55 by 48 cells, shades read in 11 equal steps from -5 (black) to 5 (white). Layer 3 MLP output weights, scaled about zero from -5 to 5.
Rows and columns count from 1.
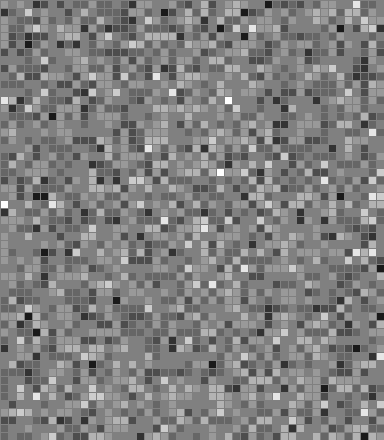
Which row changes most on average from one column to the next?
23
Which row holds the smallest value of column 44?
41
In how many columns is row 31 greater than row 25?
19
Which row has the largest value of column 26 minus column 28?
29
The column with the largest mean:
30
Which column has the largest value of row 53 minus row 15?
7
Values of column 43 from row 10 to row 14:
2 1 0 2 -1
